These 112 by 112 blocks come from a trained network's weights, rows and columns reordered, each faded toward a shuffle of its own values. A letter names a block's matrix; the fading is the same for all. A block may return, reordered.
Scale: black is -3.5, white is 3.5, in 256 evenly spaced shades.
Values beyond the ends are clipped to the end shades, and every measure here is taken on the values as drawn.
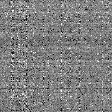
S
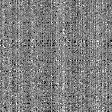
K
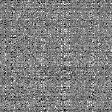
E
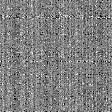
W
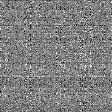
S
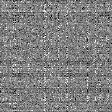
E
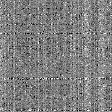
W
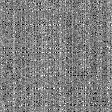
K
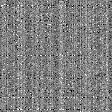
K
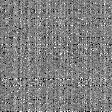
W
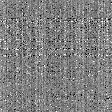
W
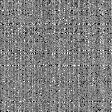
W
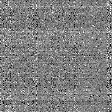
S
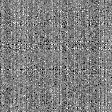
K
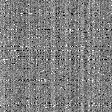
W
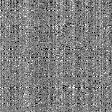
W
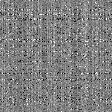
W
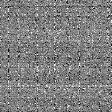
S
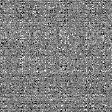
E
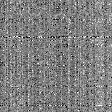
W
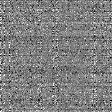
E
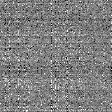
E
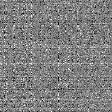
S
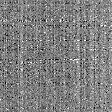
W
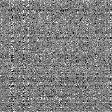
E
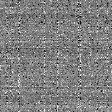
S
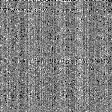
K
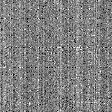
K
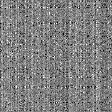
K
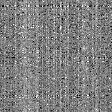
K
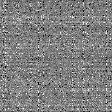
S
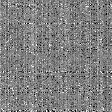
W
